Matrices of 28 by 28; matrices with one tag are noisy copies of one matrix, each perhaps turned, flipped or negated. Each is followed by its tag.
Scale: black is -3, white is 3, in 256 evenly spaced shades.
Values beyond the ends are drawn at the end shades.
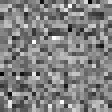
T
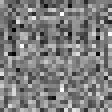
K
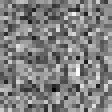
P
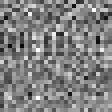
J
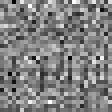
K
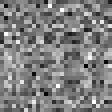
P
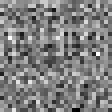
K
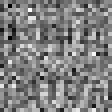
K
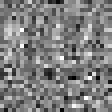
P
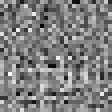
K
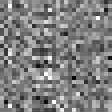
J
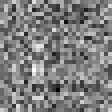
P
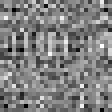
J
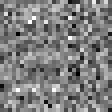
P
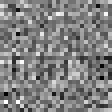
J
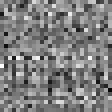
K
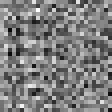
K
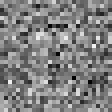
P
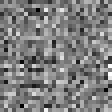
K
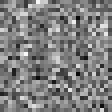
P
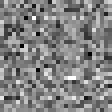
P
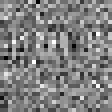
J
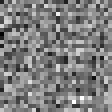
K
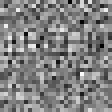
J
